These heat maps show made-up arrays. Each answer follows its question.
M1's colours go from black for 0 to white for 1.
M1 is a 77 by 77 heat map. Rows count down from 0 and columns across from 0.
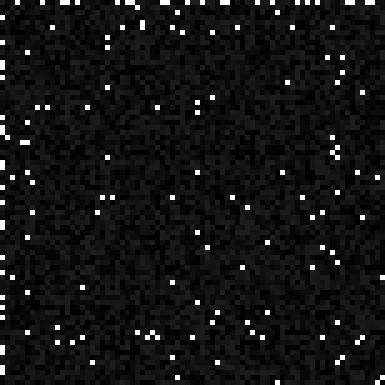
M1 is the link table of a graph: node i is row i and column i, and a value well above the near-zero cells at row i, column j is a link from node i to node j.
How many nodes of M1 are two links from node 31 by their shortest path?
9
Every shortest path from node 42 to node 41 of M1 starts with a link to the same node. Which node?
node 64
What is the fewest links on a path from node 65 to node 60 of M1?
6
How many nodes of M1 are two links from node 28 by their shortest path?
6
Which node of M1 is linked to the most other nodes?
node 0
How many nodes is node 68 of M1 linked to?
3
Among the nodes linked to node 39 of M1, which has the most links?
node 34
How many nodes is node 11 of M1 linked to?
2
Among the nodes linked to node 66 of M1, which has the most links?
node 5
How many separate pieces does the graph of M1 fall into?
4
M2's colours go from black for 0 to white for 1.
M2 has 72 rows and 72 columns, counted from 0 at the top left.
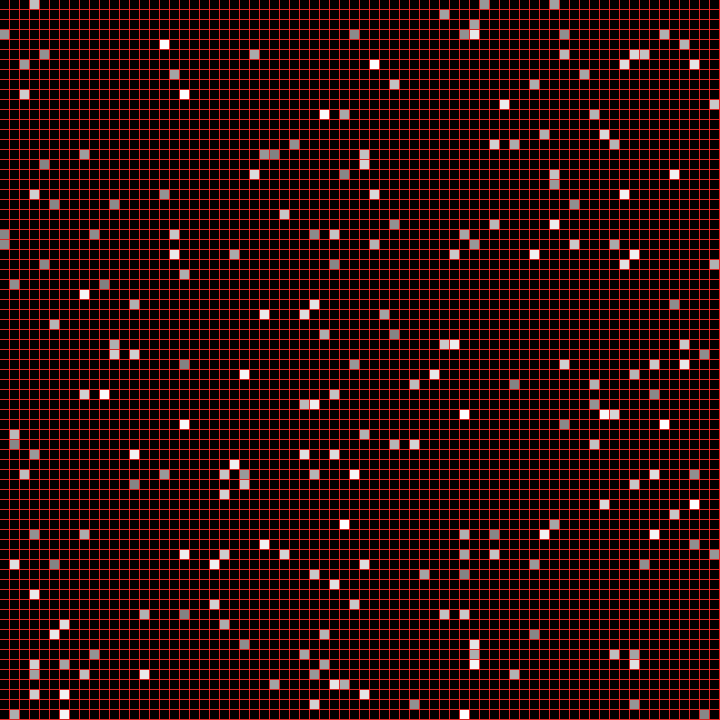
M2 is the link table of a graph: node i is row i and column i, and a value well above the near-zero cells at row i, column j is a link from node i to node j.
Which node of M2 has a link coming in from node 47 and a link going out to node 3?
node 69
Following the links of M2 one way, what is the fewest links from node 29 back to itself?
6
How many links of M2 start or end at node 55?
11
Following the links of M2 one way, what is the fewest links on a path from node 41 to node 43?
7
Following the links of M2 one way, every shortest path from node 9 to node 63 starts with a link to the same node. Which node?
node 2
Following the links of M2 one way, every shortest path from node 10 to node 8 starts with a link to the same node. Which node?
node 71
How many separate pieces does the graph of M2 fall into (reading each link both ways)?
2
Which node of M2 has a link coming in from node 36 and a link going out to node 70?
node 35
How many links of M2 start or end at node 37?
6
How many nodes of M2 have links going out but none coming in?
6
